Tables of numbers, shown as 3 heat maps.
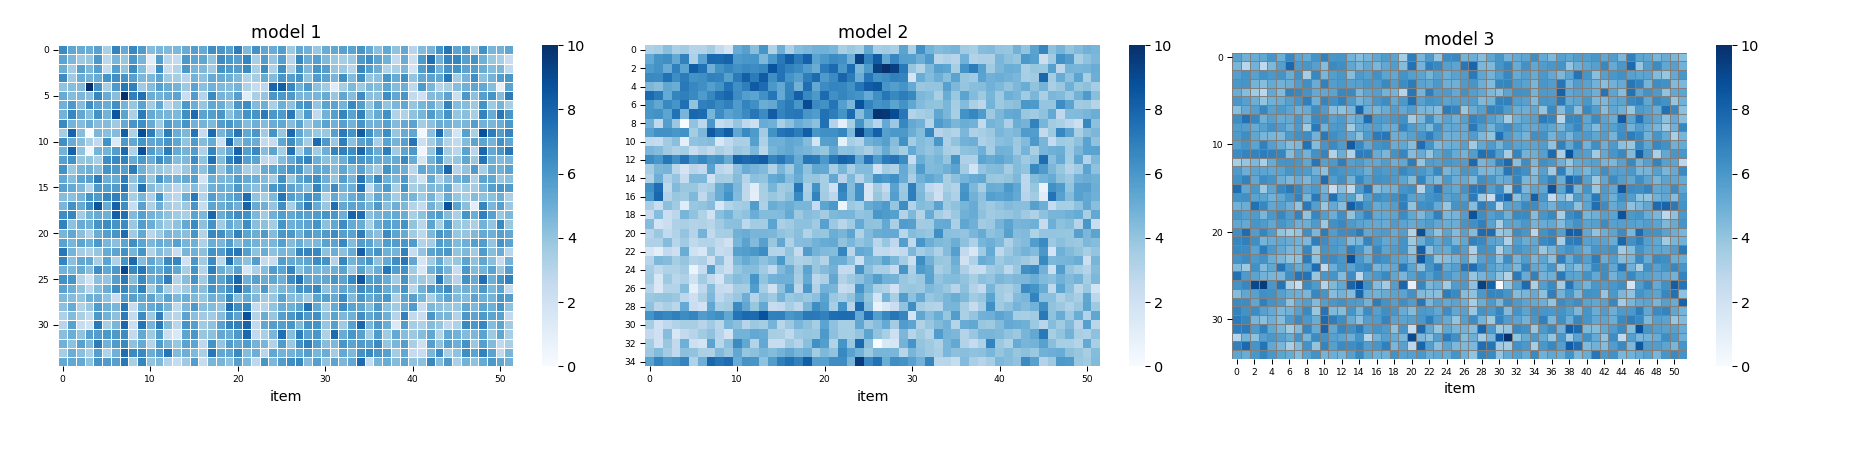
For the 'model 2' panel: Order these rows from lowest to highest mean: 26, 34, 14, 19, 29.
26, 19, 14, 34, 29
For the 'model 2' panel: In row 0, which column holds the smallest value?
9
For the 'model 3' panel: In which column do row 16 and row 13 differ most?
34
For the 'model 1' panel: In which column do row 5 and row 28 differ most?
21
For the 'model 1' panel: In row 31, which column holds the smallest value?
13
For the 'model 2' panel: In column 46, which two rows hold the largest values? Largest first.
16, 15
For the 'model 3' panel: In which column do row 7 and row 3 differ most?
37
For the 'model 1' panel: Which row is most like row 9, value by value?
11
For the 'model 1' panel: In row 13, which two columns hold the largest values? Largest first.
44, 8
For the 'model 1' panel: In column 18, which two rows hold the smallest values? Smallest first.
10, 23
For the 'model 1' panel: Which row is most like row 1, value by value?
2
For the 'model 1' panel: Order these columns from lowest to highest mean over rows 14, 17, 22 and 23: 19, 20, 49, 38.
49, 38, 20, 19
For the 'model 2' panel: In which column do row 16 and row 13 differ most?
45
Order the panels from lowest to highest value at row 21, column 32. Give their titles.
model 2, model 3, model 1
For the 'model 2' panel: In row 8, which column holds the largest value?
20
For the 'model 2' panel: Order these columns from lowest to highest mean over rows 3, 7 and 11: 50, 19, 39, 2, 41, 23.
39, 50, 41, 2, 19, 23
